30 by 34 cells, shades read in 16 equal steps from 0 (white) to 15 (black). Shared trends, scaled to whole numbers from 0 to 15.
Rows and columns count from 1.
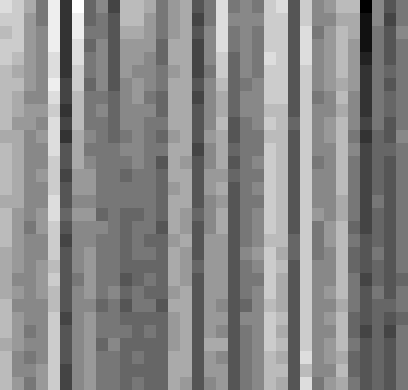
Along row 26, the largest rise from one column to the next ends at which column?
6
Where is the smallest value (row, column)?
1, 7
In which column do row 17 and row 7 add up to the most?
31
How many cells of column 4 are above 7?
2
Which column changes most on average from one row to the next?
19
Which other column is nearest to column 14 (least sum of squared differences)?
32
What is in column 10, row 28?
8
